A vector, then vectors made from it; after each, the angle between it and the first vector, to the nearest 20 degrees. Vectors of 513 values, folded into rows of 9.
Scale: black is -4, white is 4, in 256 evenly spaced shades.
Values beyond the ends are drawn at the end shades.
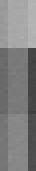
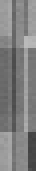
60 degrees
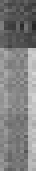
160 degrees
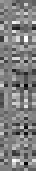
80 degrees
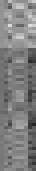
40 degrees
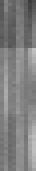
140 degrees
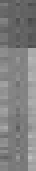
160 degrees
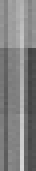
40 degrees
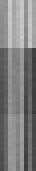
40 degrees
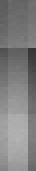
80 degrees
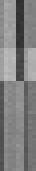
100 degrees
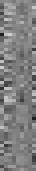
80 degrees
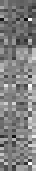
120 degrees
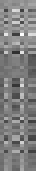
60 degrees
